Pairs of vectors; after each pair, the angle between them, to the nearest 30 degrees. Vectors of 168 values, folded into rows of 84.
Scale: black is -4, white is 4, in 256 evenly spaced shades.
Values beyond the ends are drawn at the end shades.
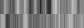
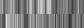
150 degrees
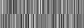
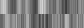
90 degrees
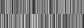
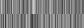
150 degrees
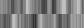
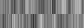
30 degrees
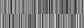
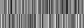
30 degrees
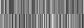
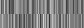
30 degrees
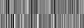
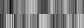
120 degrees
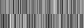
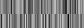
90 degrees
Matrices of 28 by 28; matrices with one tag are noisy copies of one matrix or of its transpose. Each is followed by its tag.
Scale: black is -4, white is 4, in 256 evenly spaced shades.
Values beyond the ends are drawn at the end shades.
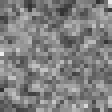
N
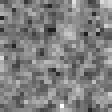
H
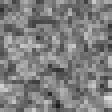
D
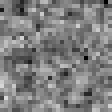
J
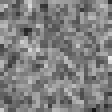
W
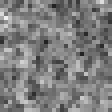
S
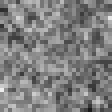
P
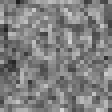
N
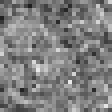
N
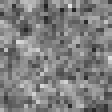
W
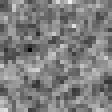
H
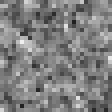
W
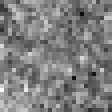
P
